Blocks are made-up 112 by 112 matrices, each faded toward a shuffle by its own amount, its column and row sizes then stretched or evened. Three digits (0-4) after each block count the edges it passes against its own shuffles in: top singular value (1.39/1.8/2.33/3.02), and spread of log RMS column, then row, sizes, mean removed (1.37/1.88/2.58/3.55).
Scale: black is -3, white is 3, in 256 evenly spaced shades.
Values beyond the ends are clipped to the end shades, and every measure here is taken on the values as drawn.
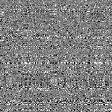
3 0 3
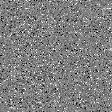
1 1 2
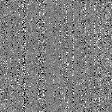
1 4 1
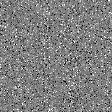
0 2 0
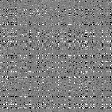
4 3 4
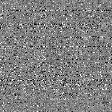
1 1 4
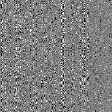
3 4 0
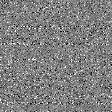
1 0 3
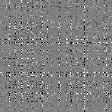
1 4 4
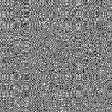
4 0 0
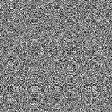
3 0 2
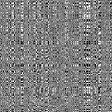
4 4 3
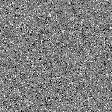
0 0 0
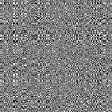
4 3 3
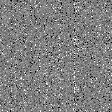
0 3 0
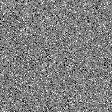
1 1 0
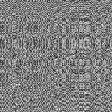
4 1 0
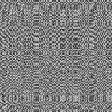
4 1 3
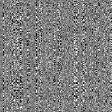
3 4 1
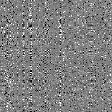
3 3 0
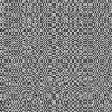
4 3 2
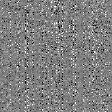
1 4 2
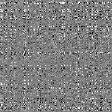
1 4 4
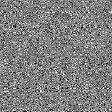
2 0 3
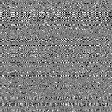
4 0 4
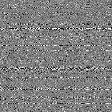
3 0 4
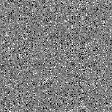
2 3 1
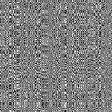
4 4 0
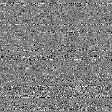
2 0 4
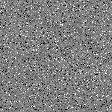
1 0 1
